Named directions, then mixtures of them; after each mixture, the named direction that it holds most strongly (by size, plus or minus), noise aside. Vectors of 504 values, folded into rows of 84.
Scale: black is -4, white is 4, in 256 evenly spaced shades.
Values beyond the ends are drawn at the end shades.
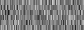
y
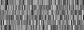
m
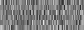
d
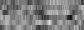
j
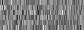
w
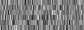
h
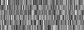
m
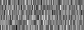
h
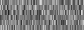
y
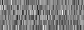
w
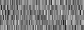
y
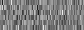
w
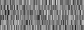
y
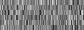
y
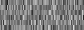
m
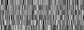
m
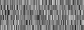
y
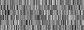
y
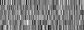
d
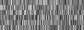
w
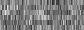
y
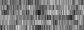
j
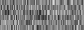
y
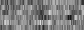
j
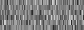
m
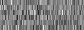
w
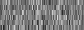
h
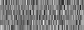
d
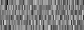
m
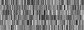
d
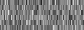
y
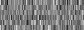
m
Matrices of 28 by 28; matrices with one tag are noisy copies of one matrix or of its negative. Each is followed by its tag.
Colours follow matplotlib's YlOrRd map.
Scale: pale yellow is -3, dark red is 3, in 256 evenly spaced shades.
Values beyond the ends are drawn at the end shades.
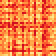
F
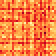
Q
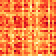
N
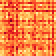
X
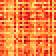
X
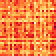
Q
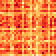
N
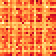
F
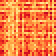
X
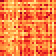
X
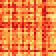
F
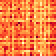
Q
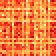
Q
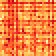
X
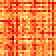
X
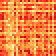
X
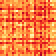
Q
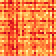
X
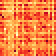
X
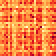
F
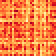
Q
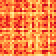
N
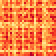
F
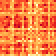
N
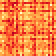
X
